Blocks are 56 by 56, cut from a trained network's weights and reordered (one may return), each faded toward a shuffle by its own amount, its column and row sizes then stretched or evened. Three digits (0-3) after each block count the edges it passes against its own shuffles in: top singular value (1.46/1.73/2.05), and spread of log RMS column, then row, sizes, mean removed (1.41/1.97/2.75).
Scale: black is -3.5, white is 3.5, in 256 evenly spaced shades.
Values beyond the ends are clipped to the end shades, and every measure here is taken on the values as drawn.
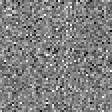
2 0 1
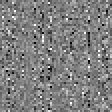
0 3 0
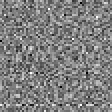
3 0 1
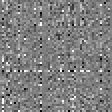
2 3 1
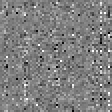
0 2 1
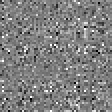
2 2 2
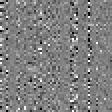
3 3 0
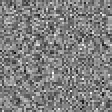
2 0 0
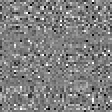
3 1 2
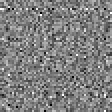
2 0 1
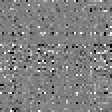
2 2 3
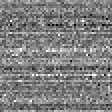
3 0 2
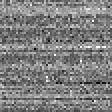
3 0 1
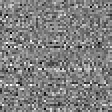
2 0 2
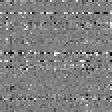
2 1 3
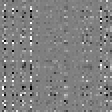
3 3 2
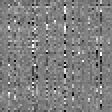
1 3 0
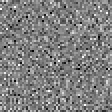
2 0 0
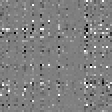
1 3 2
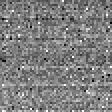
1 1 0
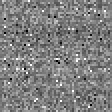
0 2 0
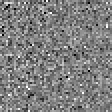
0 1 0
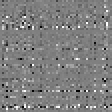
1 2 3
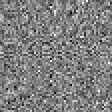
2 0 0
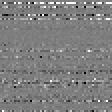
2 0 3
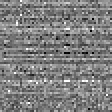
3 1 1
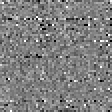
0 1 2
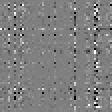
3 3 2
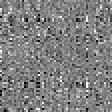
3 2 1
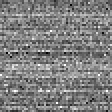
3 0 1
